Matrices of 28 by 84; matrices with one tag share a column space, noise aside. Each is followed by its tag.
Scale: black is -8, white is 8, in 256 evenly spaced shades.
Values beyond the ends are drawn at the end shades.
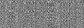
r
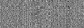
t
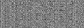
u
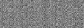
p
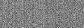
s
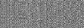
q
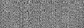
r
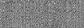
r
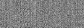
s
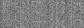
u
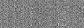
p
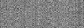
p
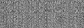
r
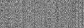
r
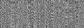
r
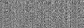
r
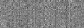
t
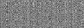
u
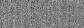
t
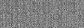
s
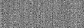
s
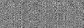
u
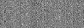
u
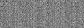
u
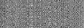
p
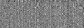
t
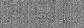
q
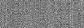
s
